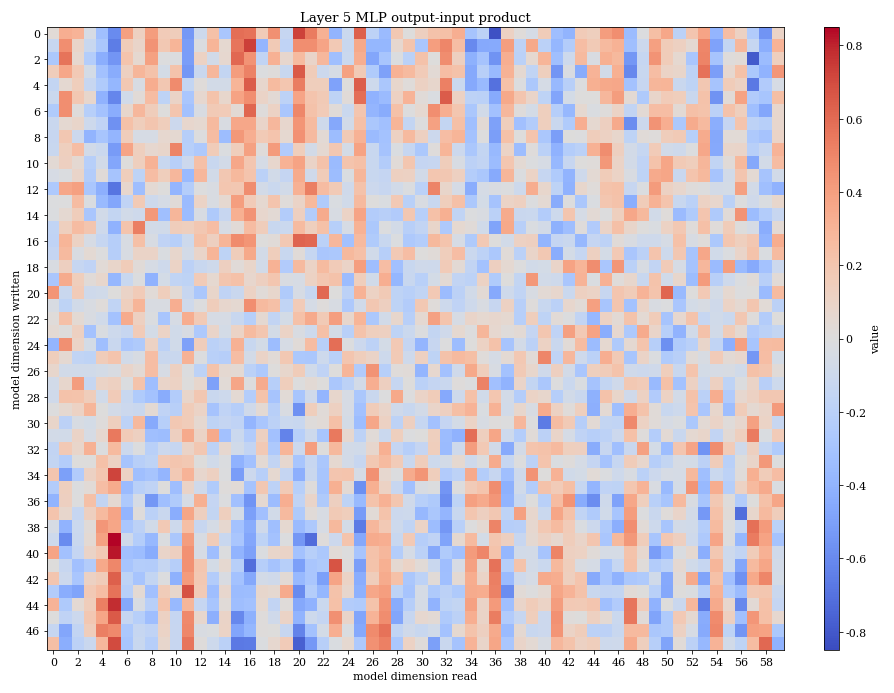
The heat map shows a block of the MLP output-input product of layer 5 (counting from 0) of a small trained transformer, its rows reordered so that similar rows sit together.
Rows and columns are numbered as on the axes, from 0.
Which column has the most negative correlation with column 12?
44
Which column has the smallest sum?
30
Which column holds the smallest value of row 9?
5
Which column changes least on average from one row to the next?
27
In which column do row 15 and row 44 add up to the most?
47
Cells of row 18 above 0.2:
11
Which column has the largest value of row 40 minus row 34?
35
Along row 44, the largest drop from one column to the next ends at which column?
6
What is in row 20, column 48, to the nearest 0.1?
0.3
